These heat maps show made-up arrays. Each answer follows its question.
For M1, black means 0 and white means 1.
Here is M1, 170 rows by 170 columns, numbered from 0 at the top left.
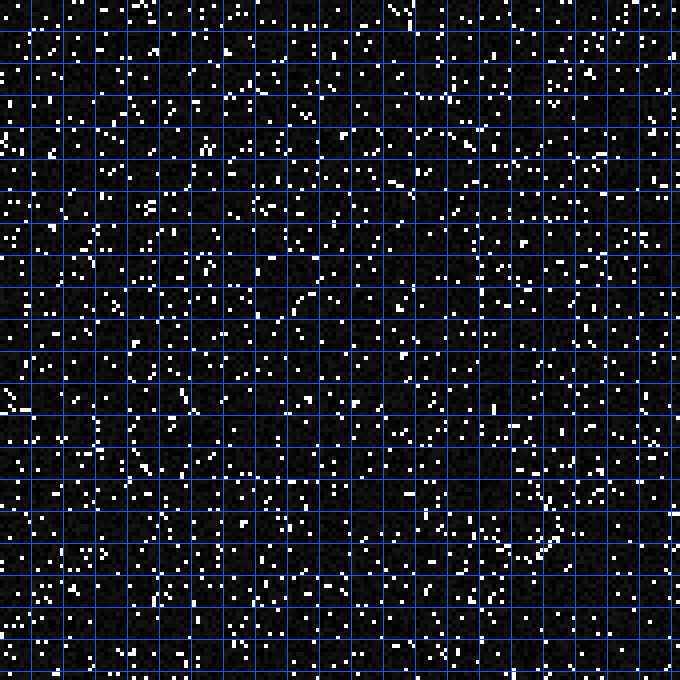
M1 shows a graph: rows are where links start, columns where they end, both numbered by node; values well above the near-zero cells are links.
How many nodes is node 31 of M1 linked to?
3
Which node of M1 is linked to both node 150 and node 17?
node 48
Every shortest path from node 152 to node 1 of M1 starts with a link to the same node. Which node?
node 120
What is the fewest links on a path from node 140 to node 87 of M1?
4
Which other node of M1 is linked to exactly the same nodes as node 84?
node 47
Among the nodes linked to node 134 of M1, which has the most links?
node 38
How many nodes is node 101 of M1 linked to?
10
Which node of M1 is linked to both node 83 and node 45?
node 118
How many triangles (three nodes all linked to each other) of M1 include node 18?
3
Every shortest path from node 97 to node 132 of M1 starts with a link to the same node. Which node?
node 62
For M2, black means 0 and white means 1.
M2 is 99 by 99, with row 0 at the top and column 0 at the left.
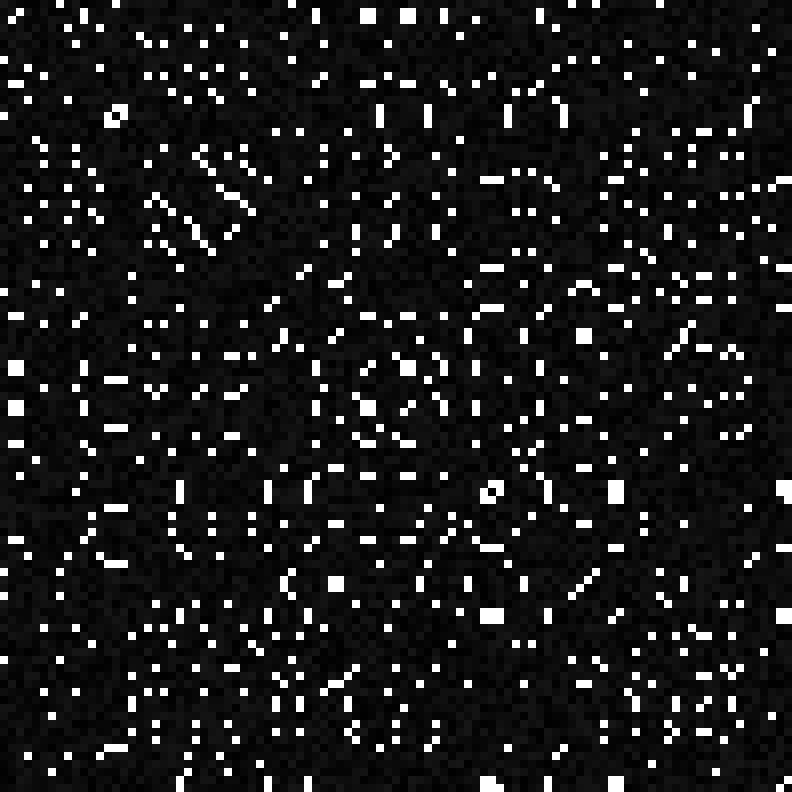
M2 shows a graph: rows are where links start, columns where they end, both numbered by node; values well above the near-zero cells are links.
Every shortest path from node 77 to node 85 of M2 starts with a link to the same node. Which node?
node 76
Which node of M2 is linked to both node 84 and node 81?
node 79
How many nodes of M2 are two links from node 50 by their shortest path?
8
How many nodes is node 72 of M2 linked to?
8
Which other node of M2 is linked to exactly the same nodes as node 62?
node 97
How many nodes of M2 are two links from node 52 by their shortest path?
4
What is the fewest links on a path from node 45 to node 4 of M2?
7
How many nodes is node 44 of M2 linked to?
11
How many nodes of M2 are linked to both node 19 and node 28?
7
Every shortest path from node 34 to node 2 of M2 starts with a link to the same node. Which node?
node 88
